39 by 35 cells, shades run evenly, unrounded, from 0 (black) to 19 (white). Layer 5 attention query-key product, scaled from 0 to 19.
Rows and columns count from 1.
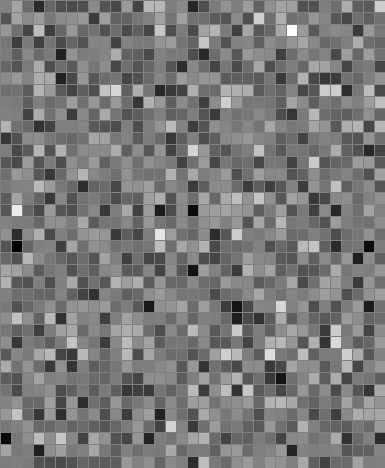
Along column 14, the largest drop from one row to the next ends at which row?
26
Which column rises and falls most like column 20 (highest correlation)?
2
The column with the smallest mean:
6
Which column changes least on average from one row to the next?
3
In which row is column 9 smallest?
25
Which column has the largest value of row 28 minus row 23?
18
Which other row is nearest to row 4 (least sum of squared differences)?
39
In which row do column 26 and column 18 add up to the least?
23
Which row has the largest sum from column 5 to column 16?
28
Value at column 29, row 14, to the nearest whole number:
15
